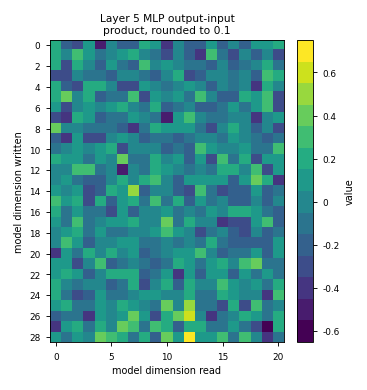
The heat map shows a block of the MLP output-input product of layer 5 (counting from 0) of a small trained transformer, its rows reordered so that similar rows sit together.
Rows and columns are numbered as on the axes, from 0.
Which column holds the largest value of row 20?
13
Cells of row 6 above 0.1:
3
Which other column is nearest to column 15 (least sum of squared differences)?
17
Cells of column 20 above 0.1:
7
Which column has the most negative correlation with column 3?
6
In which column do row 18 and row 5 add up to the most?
1
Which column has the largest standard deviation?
12
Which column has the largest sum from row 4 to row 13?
9
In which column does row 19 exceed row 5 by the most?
20
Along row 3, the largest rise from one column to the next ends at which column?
19
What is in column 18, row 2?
0
